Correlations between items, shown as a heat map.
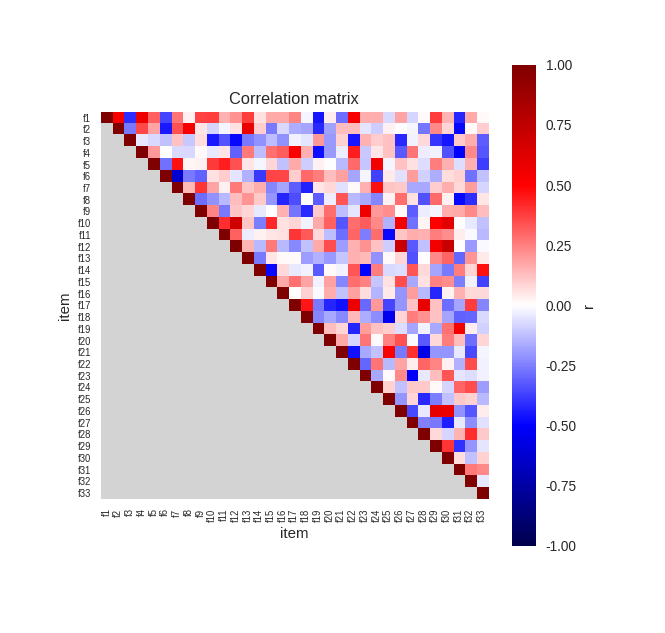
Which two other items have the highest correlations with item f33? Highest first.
f14, f31
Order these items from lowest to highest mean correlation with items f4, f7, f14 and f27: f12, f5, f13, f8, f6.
f6, f12, f13, f8, f5
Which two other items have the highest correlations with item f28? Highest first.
f17, f32
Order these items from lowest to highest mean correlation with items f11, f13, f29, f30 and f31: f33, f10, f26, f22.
f33, f22, f26, f10
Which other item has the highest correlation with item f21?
f25
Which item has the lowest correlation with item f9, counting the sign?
f18
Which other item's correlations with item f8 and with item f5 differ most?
f24
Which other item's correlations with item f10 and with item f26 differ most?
f8
